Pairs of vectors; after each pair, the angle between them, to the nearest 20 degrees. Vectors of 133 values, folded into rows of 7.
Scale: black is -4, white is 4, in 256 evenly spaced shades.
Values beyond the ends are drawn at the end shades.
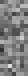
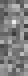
60 degrees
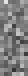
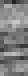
100 degrees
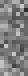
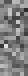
40 degrees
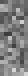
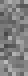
60 degrees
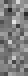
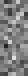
40 degrees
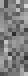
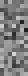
60 degrees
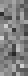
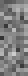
140 degrees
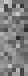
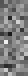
100 degrees
